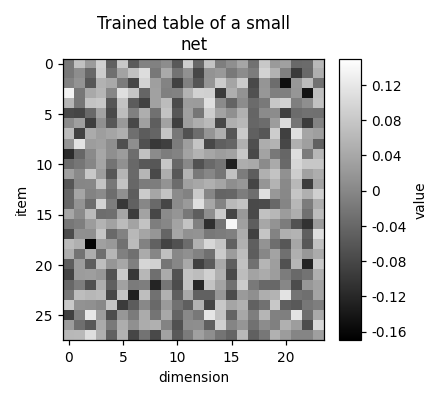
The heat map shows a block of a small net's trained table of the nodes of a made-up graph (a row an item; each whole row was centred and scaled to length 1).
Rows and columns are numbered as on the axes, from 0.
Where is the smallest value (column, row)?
2, 18
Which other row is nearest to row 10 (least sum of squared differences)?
7
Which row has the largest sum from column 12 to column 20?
21
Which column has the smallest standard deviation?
16
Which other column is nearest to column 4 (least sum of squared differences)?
10
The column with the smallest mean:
17
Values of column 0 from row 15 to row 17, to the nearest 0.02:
0.04 -0.02 -0.08
